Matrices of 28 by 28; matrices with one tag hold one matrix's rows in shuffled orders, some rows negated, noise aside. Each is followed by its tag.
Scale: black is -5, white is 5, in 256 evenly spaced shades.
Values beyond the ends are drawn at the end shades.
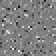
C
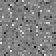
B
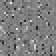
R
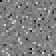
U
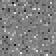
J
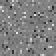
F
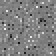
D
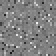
R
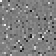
U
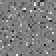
F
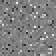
F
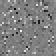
J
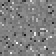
F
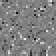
F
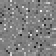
B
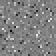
R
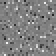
D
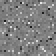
D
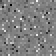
R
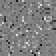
B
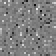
B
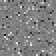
D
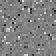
C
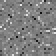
B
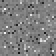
D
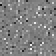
U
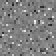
F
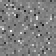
R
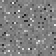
C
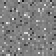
C
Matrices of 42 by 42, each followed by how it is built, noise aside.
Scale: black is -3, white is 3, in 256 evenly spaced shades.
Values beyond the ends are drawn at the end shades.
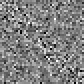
banded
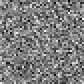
repeating rows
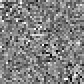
block diagonal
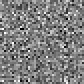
low rank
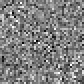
block diagonal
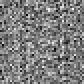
repeating rows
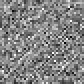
Hankel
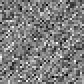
Hankel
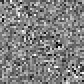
block diagonal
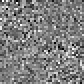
block diagonal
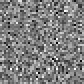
low rank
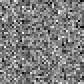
repeating rows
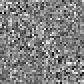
block diagonal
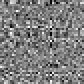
low rank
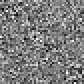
block diagonal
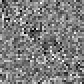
block diagonal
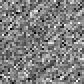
Hankel
